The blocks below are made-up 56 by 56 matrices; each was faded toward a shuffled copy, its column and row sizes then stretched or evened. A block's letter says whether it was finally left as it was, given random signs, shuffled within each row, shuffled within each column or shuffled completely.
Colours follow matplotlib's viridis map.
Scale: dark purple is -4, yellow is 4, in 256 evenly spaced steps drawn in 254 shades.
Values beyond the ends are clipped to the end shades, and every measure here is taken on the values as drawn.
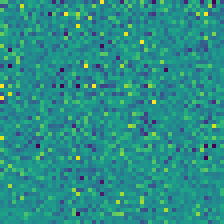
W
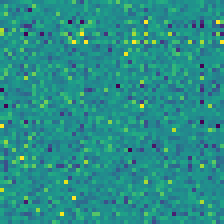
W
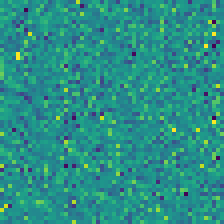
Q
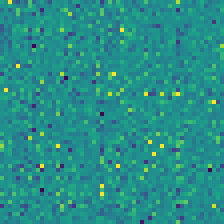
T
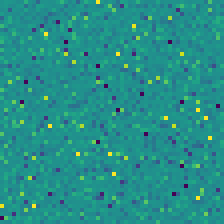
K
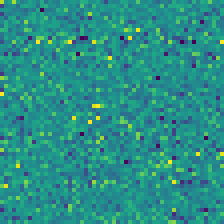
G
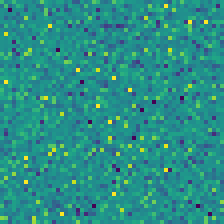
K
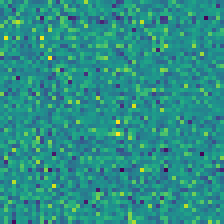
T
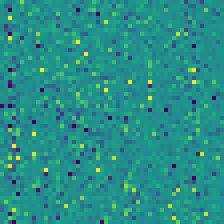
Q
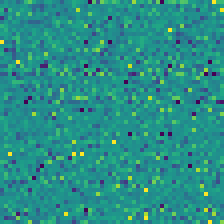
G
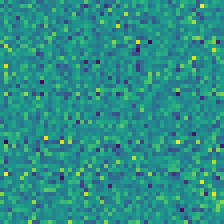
T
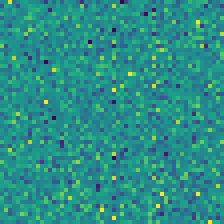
Q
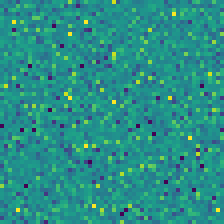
K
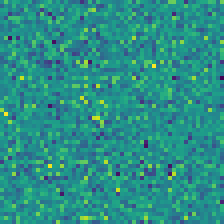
T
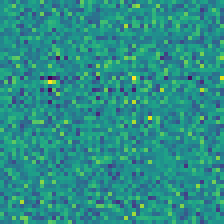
W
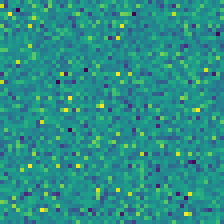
G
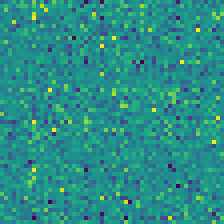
W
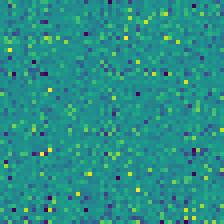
T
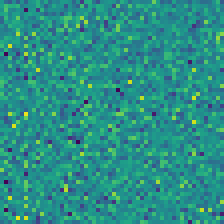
Q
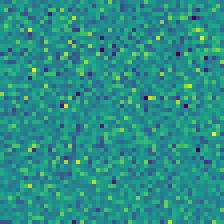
G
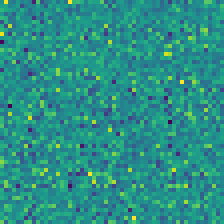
W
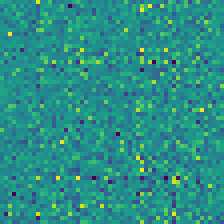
T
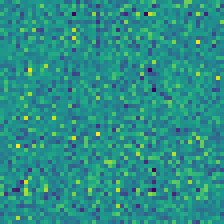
W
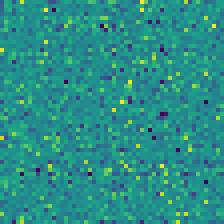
W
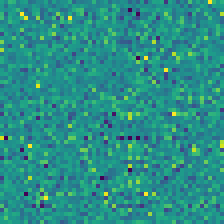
T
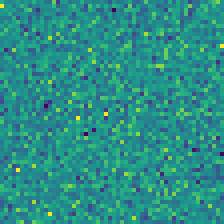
K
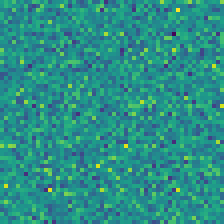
G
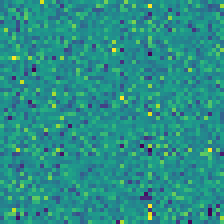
T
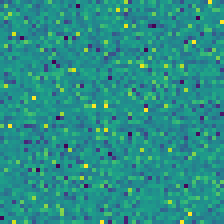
K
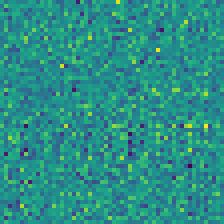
T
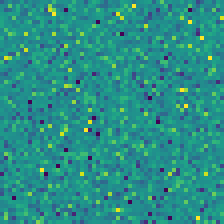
K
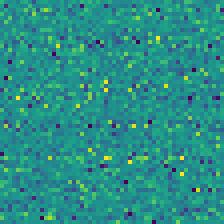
G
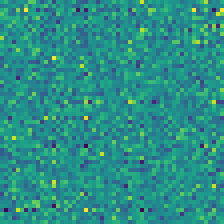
T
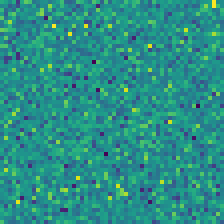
K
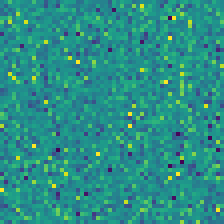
Q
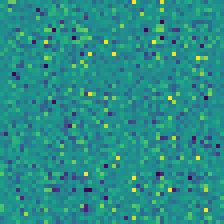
W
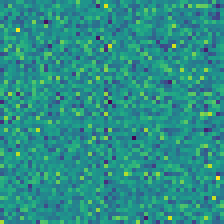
T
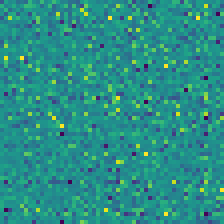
W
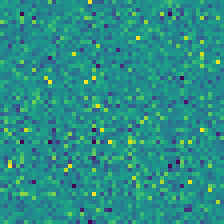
W
